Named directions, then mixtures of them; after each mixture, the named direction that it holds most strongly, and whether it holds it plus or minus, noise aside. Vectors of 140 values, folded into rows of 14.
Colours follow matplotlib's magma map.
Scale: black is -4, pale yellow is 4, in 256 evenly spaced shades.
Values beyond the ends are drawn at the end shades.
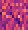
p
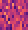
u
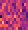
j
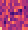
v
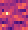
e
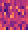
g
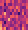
g, plus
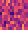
v, plus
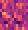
p, plus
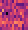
e, minus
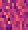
u, plus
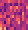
g, plus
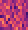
u, plus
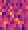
p, minus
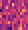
u, plus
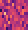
u, plus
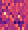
p, plus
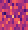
p, minus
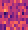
g, minus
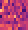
j, plus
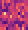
g, plus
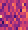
j, minus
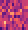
v, minus
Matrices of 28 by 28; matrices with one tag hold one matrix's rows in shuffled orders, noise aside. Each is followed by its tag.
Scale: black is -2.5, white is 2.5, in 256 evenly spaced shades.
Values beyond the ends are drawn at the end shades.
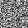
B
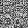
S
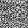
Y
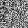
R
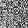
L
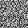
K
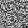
B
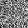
R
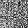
L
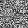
S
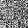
L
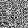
R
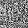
L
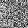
L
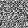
K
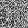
R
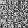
L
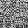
S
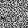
K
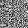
R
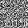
K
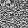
B
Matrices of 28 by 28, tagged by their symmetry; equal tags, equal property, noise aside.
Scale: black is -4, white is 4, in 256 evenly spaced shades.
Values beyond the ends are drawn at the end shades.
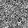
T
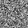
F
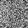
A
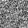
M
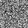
T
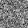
M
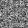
A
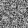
M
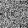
A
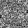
M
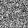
F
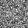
A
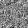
M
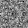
A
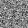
M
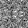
A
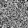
T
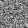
M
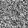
F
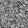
F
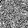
T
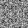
A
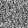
M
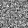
M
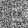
A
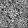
T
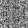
A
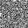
T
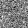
M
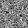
M
